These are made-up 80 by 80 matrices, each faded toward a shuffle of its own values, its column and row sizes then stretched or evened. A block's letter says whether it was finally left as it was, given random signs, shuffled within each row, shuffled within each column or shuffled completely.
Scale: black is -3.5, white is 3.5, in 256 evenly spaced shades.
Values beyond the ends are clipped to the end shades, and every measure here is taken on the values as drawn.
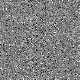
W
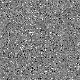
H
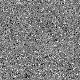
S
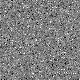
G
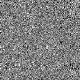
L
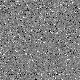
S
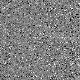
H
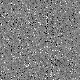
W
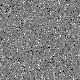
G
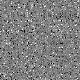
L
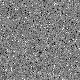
G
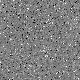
G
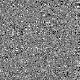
L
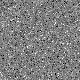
G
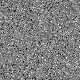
G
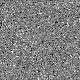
G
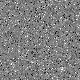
G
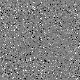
H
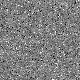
G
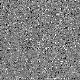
H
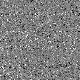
S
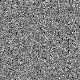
W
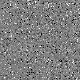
H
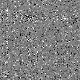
H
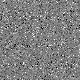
S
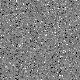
W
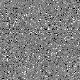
L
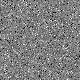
G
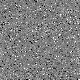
S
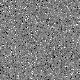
W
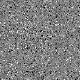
L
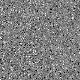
W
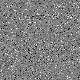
S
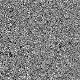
W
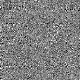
L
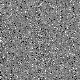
W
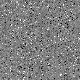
W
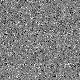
S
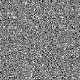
L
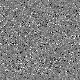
S
